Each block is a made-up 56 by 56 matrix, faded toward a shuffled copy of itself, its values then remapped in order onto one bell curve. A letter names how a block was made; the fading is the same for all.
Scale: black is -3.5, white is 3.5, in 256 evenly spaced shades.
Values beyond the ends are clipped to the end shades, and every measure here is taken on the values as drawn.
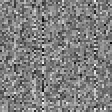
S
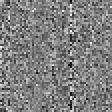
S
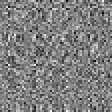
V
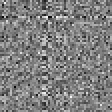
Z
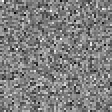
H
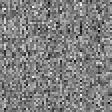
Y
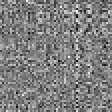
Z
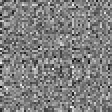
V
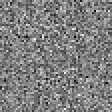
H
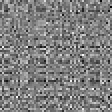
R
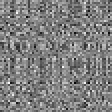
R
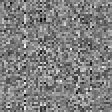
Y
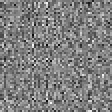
V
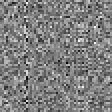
V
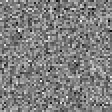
H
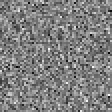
H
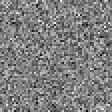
H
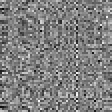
V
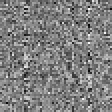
Y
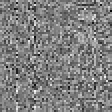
Y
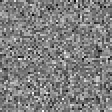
H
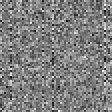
Y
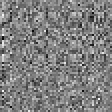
V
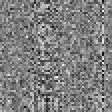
Y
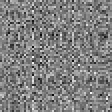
V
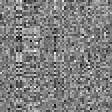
Z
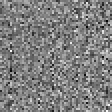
S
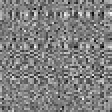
R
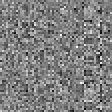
V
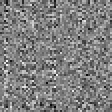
Y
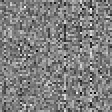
S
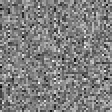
S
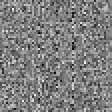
S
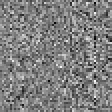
Y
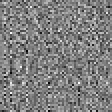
V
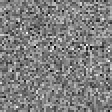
H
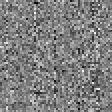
S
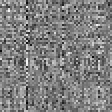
Z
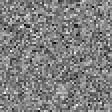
H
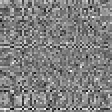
R
